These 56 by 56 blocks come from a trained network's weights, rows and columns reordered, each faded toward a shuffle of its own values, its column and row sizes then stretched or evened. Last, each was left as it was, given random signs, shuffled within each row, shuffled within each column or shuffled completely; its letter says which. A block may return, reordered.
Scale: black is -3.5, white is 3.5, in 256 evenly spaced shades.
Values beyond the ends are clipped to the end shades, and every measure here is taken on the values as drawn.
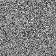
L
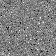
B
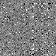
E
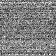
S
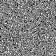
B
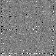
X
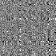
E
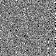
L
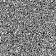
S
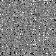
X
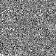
X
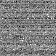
S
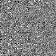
X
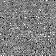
S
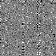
E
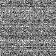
E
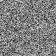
B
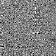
X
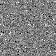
S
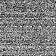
S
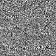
X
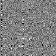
E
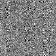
X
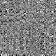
E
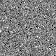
B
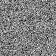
B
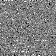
S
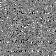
S
